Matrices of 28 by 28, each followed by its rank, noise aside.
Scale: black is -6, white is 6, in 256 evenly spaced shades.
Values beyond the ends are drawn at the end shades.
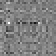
three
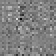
four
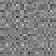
four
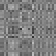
two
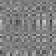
two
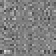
four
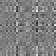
two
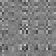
two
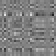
two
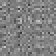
four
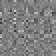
three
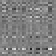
two
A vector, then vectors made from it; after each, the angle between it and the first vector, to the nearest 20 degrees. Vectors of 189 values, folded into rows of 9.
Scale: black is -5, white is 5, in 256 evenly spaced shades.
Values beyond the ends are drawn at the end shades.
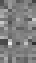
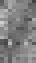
40 degrees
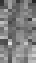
40 degrees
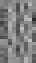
120 degrees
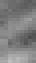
100 degrees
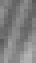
80 degrees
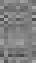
100 degrees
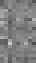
20 degrees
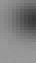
100 degrees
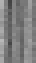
100 degrees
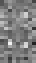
40 degrees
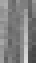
100 degrees
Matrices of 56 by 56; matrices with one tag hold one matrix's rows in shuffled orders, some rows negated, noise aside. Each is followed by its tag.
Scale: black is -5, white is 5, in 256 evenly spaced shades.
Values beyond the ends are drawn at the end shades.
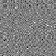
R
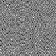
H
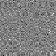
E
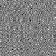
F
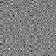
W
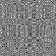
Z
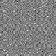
R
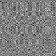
Z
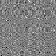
Z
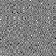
F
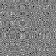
H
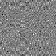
H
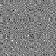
W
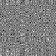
H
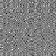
W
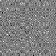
H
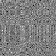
H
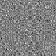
Z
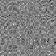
E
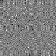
W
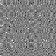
W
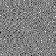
F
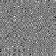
F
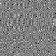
F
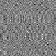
R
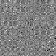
E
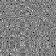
H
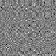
Z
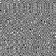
F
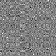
H
